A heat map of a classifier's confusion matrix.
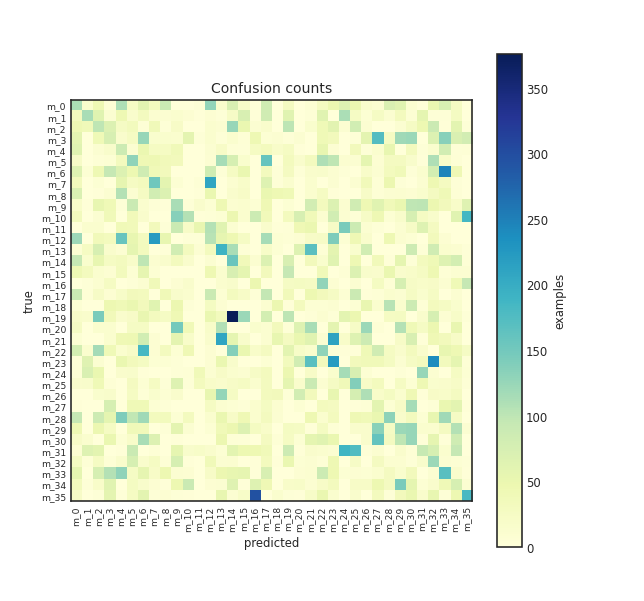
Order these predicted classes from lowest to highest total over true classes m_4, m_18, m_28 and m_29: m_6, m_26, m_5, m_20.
m_20, m_26, m_5, m_6
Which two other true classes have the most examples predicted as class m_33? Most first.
m_6, m_3
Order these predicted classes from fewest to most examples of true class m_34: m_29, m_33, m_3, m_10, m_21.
m_21, m_33, m_3, m_10, m_29
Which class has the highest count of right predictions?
m_23
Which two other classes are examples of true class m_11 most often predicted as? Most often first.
m_24, m_12
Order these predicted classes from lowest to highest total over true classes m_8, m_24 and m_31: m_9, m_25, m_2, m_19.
m_9, m_2, m_19, m_25
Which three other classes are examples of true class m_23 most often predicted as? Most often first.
m_32, m_21, m_20
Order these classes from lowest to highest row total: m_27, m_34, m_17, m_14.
m_27, m_17, m_34, m_14
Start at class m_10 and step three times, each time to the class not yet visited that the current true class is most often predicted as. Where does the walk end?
m_22
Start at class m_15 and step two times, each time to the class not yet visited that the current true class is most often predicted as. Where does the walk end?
m_14
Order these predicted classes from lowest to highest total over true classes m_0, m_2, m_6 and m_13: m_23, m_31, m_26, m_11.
m_11, m_31, m_26, m_23
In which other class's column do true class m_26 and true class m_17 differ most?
m_13
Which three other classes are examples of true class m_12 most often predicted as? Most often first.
m_7, m_4, m_23
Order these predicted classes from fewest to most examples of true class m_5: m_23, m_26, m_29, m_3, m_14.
m_3, m_29, m_26, m_14, m_23
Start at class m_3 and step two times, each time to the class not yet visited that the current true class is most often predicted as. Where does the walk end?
m_30
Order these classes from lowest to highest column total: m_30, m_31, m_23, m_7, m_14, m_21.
m_31, m_7, m_21, m_30, m_23, m_14
